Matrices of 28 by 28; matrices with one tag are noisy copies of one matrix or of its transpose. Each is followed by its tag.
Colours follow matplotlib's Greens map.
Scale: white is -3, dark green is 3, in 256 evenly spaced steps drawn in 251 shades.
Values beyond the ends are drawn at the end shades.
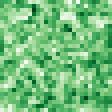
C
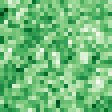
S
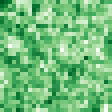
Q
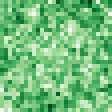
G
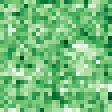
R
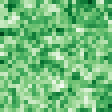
S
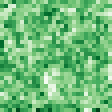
R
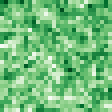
Q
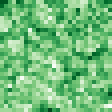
Q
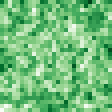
G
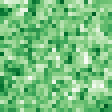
S
